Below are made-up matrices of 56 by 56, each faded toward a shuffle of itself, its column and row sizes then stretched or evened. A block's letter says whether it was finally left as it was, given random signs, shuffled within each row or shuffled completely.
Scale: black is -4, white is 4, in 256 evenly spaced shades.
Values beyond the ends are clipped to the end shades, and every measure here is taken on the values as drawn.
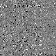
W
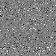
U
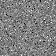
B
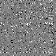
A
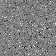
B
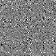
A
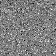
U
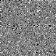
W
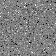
B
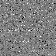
U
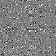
A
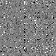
A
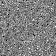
B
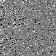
A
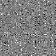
A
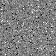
B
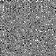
A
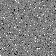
B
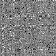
A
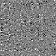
A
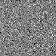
A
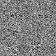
W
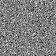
B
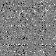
A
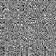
A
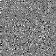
A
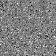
U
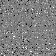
U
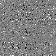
A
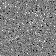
B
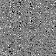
W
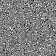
B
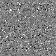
U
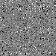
W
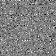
U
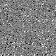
U
